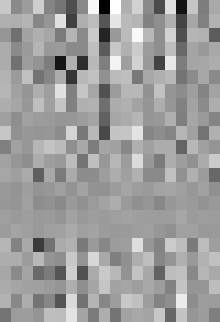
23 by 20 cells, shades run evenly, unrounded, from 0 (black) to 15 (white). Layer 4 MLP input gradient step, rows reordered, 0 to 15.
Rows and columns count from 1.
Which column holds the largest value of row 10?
13
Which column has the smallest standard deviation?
3
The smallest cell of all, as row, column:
1, 10
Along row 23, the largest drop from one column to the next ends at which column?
16
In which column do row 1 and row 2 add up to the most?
11
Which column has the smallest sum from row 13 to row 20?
4
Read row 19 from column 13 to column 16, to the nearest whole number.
10 11 8 9
